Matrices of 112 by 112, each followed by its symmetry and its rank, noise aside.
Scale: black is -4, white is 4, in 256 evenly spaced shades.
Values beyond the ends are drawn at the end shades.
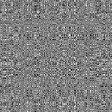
no symmetry, rank five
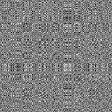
symmetric, rank five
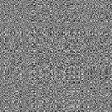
antisymmetric, rank six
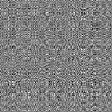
antisymmetric, rank six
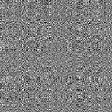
antisymmetric, rank six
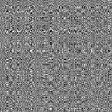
antisymmetric, rank four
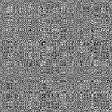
symmetric, rank five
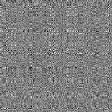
antisymmetric, rank four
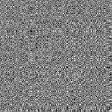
symmetric, rank five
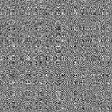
antisymmetric, rank six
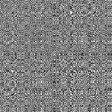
symmetric, rank six
